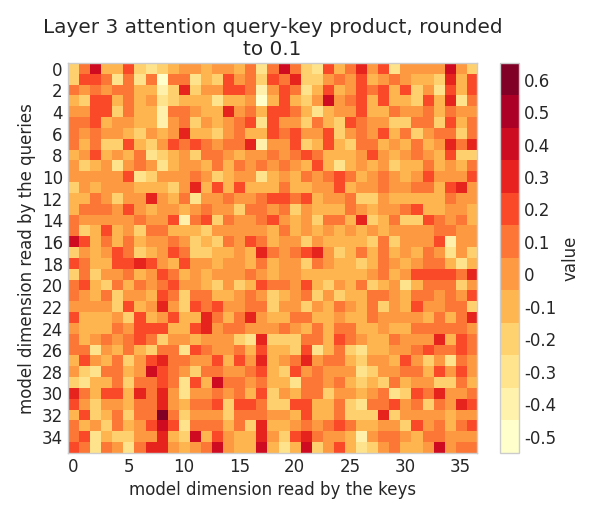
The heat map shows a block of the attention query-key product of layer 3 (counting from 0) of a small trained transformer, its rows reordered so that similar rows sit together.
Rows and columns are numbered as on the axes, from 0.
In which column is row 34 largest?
11
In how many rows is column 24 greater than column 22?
17
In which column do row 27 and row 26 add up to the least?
26
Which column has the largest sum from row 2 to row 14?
34
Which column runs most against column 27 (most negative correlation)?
7
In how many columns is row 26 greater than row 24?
12
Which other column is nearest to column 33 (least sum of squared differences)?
0
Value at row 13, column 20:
-0.2
